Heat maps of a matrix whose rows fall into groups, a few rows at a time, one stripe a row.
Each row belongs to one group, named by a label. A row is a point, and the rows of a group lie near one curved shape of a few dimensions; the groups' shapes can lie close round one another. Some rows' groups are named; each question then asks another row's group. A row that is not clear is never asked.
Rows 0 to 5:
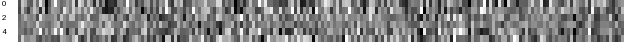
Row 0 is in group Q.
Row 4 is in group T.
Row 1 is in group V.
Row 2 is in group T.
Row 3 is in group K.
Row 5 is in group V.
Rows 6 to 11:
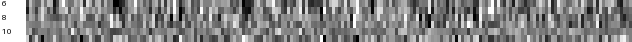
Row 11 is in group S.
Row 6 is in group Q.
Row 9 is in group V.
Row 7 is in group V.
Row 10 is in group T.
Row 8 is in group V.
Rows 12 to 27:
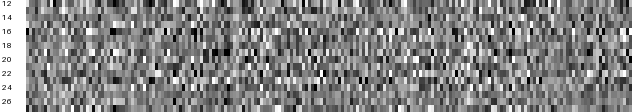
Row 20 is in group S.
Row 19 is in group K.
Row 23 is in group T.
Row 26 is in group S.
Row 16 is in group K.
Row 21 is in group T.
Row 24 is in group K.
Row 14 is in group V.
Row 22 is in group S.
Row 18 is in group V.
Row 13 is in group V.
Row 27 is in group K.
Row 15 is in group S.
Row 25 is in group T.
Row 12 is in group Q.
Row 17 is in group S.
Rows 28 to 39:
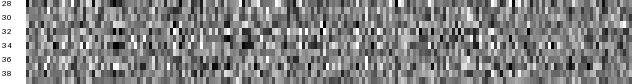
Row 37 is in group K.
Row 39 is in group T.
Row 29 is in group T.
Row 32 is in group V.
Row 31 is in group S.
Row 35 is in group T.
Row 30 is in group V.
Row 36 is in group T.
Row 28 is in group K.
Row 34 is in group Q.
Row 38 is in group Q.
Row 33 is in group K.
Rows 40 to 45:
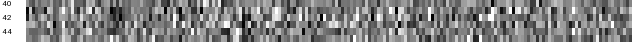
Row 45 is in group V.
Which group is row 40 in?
V
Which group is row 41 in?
K
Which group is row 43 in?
Q
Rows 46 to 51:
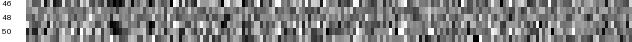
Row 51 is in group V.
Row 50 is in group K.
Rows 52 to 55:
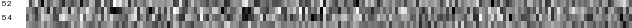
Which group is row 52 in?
S
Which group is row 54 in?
V
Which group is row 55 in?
T
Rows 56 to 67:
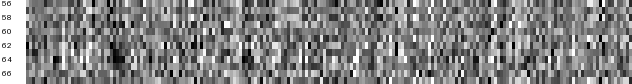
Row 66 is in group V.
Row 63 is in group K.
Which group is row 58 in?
S
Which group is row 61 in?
S
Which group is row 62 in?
K
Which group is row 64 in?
Q
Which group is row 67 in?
S
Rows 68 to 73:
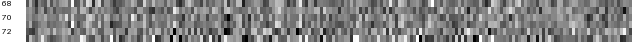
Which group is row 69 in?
T
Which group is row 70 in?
K
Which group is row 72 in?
S
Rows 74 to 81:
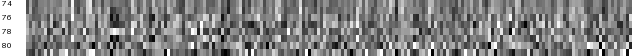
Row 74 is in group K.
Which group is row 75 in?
K
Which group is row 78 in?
S
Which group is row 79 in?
V
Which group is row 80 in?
S
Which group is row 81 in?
K
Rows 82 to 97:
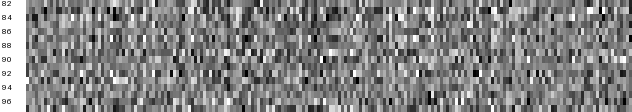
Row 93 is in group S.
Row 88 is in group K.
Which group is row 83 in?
S
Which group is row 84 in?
K
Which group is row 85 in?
V
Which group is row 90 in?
S
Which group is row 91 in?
K
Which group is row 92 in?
V
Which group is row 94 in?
K
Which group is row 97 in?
Q
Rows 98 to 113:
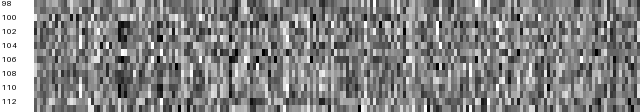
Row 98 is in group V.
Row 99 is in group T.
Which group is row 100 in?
S
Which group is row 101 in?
V
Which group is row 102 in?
K
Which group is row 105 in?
K
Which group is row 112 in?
V
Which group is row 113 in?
V
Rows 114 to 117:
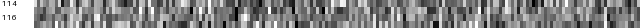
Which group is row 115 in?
K
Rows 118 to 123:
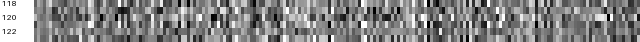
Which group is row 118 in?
V
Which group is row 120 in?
S
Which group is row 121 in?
V
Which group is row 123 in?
V
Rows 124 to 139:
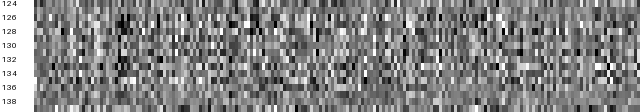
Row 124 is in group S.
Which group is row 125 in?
K
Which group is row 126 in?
V
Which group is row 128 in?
Q
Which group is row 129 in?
K
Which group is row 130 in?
V
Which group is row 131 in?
K
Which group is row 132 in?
V
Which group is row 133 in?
S
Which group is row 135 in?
S
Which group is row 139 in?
T
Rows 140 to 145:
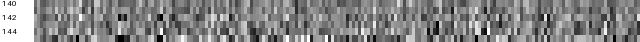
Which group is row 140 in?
T
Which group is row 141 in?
T
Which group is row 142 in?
V
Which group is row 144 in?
V
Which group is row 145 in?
T
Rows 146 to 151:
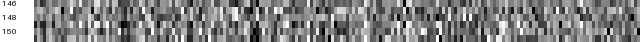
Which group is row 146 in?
K
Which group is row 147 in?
Q
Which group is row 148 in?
T
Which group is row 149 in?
K
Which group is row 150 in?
S
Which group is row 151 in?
V
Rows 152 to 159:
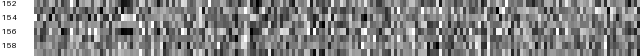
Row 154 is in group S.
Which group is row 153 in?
S
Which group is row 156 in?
Q
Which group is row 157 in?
T
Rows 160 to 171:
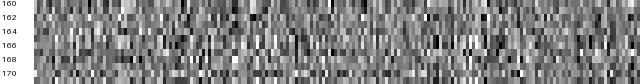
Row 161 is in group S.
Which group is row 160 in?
S
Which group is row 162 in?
V
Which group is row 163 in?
K
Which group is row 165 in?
T
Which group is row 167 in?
S
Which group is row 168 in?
Q
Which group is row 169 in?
T
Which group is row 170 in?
S
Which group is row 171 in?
T
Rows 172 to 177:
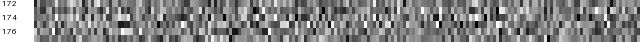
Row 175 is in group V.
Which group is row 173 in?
S
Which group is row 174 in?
T
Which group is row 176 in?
S
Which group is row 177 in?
V
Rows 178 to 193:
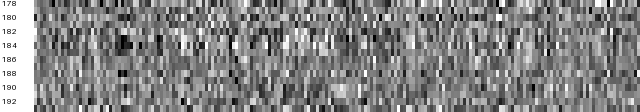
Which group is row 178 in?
S
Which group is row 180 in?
V
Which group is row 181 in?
V
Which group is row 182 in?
S
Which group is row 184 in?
Q
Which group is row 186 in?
T
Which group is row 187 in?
T
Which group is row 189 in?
K
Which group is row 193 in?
K
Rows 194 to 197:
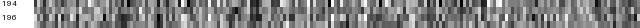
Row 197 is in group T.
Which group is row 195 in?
K
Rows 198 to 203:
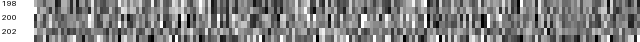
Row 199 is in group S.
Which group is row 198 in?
S
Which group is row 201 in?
V
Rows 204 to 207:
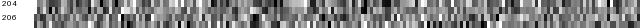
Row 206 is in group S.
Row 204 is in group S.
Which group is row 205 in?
S
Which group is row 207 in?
V
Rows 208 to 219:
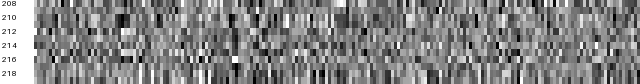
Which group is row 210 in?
T
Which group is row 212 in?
S
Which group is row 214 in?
S
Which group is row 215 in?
S
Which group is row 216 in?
Q
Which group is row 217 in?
K
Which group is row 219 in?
S
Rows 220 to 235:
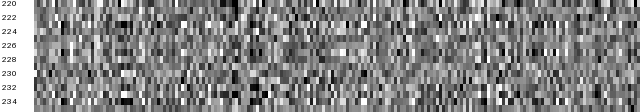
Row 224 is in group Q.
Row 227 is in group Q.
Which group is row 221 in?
K
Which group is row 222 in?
T
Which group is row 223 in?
Q
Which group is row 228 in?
V
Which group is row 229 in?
Q
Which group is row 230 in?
S
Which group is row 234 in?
Q
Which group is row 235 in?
T
